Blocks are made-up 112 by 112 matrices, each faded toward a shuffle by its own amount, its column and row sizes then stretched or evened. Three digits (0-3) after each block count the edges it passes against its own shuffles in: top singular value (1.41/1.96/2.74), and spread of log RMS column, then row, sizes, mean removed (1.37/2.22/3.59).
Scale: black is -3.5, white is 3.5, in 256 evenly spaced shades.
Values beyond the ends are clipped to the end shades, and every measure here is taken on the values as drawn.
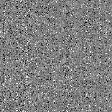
1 2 0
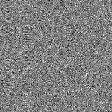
2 0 1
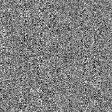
1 2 0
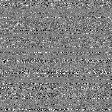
0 0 3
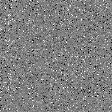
0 1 1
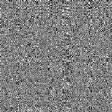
2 2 1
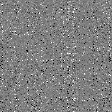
0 2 1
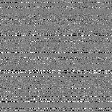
2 1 3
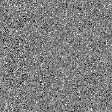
1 2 0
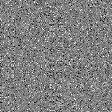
2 1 0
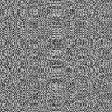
3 2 0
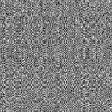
3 2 0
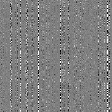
3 3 0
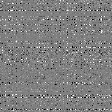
1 2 3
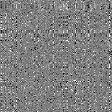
3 2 1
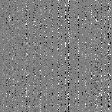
1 3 1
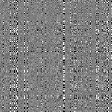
3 3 2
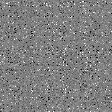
1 1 2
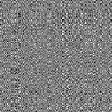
3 2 1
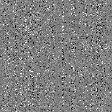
1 2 1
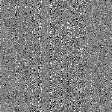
1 3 0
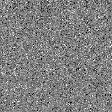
1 1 1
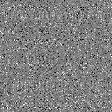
2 0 1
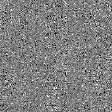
0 2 1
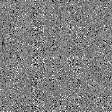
1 2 1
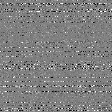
1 0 3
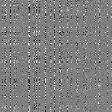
3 3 2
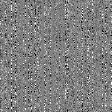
0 3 0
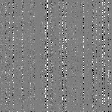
1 3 1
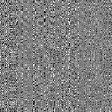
3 3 0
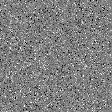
0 1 0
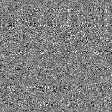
2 0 2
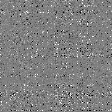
0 2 2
